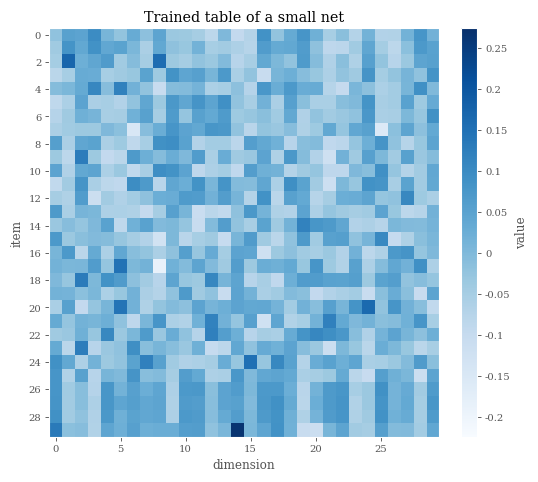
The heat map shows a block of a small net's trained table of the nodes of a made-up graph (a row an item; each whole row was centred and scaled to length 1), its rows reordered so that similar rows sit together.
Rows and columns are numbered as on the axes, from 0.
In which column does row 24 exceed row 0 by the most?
15
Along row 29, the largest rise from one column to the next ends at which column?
14
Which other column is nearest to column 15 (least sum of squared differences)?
0
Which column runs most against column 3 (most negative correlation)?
22
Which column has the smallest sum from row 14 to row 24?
8
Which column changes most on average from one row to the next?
13
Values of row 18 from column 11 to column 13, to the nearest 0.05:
-0.05 0.1 0
